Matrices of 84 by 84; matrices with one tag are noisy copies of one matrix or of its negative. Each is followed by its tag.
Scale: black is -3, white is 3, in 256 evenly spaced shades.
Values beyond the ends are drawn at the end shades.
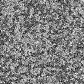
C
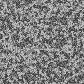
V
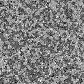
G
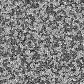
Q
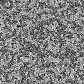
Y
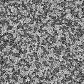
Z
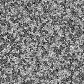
Z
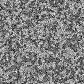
Y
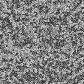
V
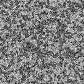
Y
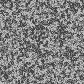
Y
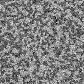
Z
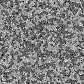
Y
